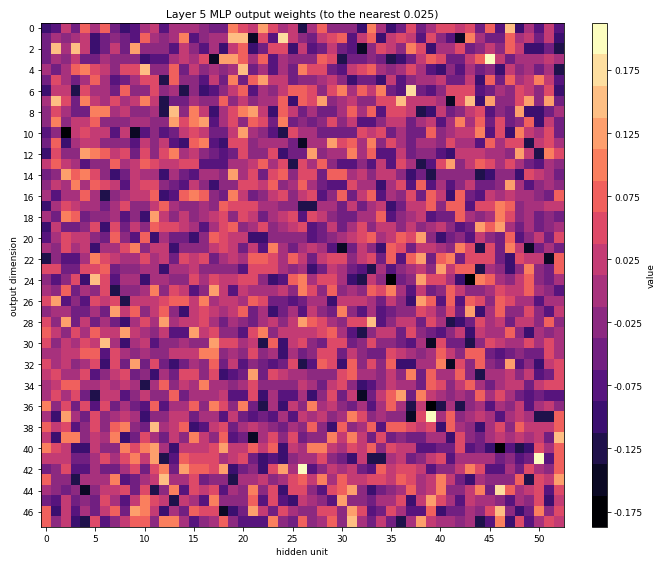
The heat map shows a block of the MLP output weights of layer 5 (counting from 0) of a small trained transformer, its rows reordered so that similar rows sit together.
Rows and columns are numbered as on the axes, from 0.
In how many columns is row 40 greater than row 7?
24
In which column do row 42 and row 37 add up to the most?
26
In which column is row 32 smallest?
41
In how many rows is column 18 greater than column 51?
23
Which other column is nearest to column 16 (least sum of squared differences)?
15
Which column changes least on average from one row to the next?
52
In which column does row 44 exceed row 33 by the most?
44
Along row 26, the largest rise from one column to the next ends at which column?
38
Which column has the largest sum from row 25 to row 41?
17
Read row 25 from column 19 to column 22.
-0.075 0.025 0 0
